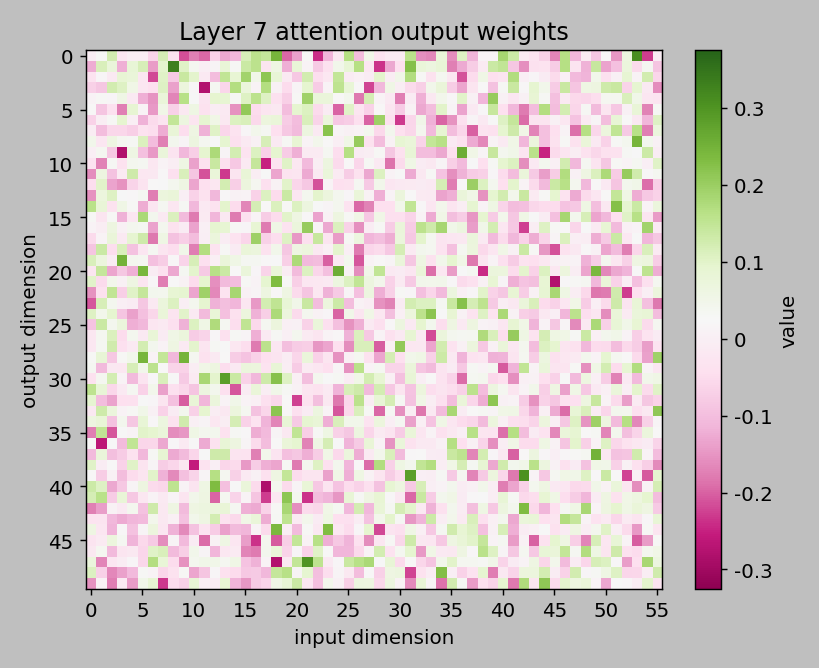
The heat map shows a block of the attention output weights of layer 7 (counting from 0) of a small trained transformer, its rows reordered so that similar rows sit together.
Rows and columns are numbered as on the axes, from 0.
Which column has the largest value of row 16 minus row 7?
54
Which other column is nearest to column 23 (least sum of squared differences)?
48
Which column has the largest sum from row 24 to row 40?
12
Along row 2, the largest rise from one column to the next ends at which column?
7
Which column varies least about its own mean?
29
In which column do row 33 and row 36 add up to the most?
35
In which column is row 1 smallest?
28
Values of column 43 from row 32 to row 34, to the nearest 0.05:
-0.15 -0.1 -0.05
